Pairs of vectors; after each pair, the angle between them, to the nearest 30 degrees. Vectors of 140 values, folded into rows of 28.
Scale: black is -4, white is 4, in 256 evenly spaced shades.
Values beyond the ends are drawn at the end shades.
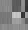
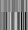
90 degrees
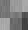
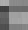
120 degrees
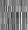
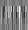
60 degrees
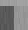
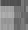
150 degrees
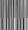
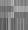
120 degrees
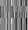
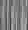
120 degrees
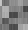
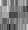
30 degrees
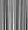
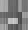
90 degrees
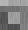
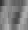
120 degrees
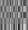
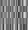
150 degrees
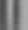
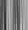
30 degrees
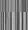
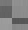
90 degrees
